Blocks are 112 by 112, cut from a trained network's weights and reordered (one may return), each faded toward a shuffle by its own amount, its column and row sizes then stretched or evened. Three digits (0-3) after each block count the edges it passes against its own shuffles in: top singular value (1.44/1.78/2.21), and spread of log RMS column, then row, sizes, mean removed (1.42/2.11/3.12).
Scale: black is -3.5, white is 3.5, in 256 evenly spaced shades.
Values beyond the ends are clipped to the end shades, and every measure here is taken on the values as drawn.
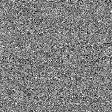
0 0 2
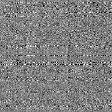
2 1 3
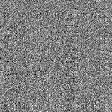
2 0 1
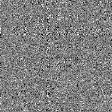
0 2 2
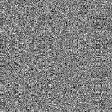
3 1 0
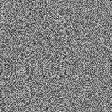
3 0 0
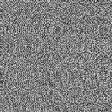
3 1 0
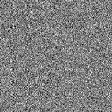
3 1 0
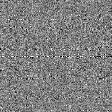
1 1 2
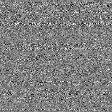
0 0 3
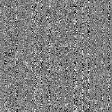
1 3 1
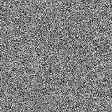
0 1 0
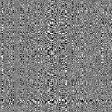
3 3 2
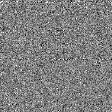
0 1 2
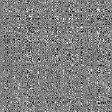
0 3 3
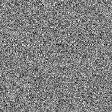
1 0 2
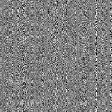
3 3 0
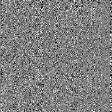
0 3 2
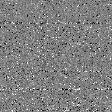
1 1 2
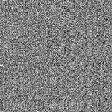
3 1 0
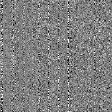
2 3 0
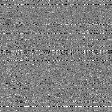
3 1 3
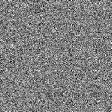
2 1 1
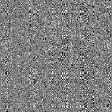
3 3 0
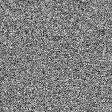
1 0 0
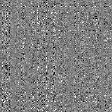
1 3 2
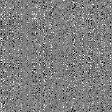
2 3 1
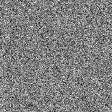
1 0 1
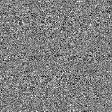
1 1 2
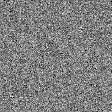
0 1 0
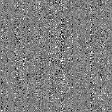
0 3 2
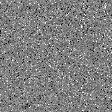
1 1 0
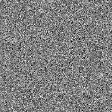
0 2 0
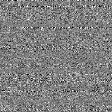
2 1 3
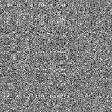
3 1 1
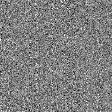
0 2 0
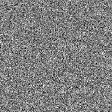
1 1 1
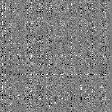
1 3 2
